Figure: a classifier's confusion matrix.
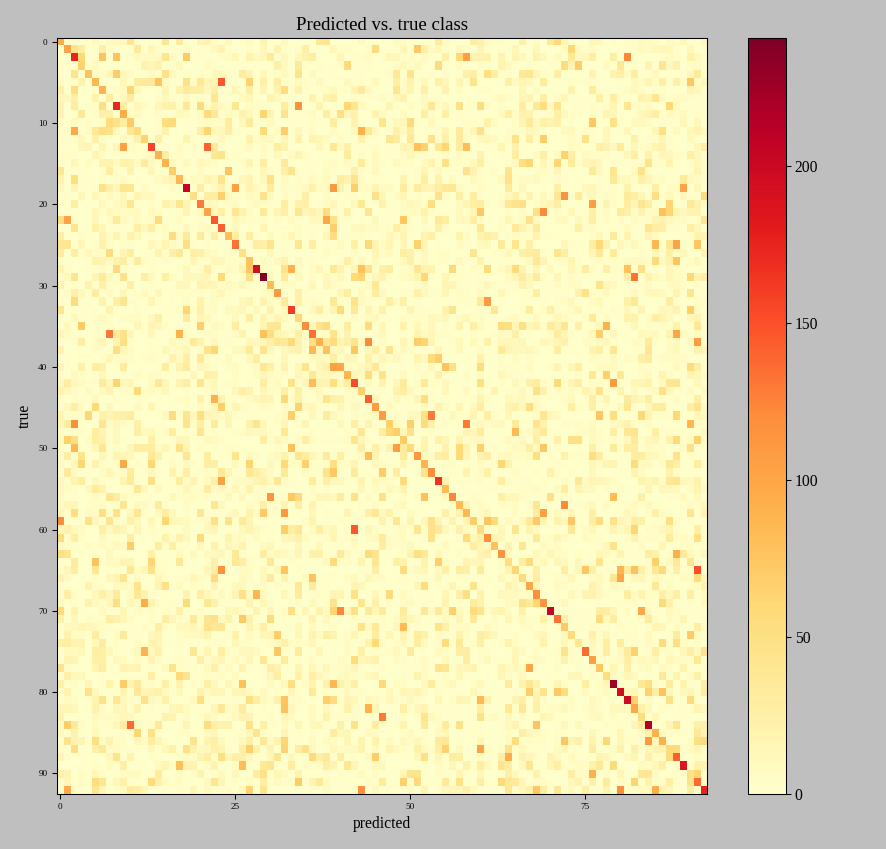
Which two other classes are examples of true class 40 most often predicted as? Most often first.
39, 55
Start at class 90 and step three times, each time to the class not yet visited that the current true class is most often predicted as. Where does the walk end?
79
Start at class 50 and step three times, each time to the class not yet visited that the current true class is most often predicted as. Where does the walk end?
91
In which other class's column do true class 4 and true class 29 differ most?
82
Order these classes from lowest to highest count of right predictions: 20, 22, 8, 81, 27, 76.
27, 76, 20, 22, 8, 81
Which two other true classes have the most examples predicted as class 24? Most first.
16, 59
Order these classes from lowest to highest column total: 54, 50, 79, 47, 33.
47, 50, 33, 54, 79
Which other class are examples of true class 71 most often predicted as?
26
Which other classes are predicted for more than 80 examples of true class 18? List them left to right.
25, 39, 89
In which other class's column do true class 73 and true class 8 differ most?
34
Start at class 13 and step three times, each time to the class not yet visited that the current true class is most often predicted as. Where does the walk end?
12
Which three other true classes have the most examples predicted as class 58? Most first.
47, 2, 13
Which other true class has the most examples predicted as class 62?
59
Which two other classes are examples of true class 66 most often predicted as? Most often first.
80, 36
